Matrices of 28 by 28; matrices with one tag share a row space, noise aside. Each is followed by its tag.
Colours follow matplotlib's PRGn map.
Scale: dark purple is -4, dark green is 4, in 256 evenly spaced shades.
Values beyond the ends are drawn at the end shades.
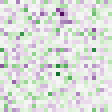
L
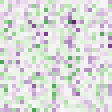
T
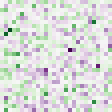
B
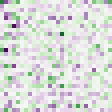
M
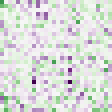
T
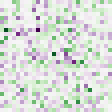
T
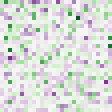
B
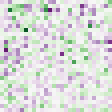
B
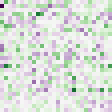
T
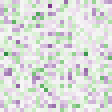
M
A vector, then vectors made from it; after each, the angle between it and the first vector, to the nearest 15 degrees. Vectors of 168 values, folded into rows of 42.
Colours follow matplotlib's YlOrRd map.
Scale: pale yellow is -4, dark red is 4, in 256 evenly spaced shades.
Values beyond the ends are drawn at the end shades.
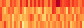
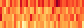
30 degrees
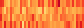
60 degrees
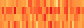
105 degrees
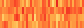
90 degrees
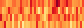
45 degrees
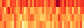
30 degrees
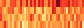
15 degrees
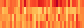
45 degrees
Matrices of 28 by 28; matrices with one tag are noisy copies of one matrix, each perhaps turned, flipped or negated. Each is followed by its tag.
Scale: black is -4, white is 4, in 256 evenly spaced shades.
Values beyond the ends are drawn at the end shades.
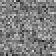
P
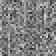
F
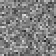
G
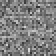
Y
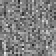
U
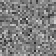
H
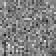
U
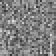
U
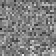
U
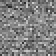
Y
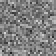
H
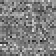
P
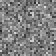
G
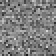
Y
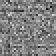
F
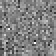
U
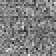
Y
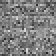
Y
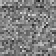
P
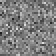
H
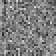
U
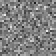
G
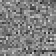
U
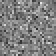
H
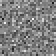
H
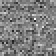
P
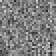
U
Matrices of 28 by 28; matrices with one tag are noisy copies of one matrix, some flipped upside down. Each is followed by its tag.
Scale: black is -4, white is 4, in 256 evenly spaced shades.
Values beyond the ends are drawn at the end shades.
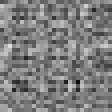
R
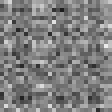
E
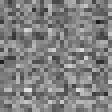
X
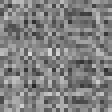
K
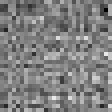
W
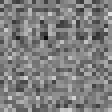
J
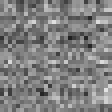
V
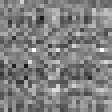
V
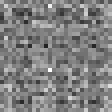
E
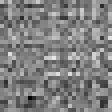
W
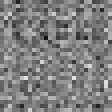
J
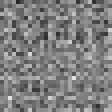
J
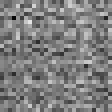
X
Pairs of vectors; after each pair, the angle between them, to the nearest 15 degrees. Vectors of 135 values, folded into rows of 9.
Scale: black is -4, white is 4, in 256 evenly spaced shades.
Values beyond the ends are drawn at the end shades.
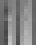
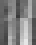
30 degrees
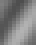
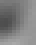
45 degrees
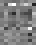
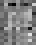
150 degrees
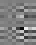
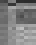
105 degrees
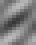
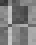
75 degrees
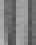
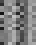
135 degrees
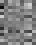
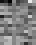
105 degrees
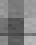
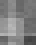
150 degrees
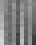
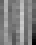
60 degrees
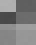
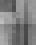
135 degrees
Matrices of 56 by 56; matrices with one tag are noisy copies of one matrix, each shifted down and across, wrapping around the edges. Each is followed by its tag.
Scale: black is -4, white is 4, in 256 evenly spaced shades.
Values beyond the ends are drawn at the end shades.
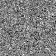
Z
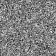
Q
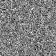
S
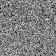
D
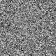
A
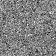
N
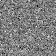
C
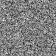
C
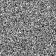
D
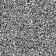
C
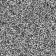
S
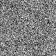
N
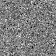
C
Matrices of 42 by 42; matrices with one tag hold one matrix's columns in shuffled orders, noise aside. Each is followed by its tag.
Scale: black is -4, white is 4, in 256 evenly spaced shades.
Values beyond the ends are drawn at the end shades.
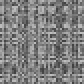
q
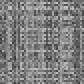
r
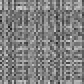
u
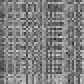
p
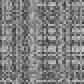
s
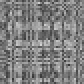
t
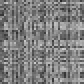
t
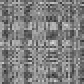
t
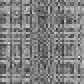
q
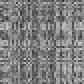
t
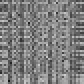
p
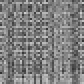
p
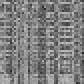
p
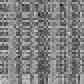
p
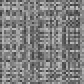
r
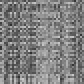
p
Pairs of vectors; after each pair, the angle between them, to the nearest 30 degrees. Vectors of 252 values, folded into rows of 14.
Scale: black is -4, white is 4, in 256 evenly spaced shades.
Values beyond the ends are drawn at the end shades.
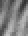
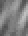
60 degrees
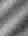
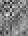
120 degrees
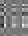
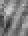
60 degrees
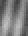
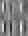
90 degrees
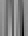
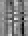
30 degrees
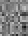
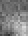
120 degrees
